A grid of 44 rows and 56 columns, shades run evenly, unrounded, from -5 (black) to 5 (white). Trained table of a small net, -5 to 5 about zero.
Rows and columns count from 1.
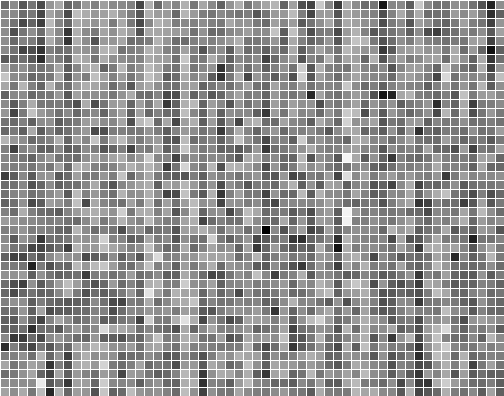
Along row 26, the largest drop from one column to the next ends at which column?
30
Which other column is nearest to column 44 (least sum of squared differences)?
42
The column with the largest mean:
21
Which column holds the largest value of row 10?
39
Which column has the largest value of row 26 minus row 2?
55
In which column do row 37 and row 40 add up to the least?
47
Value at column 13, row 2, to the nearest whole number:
2
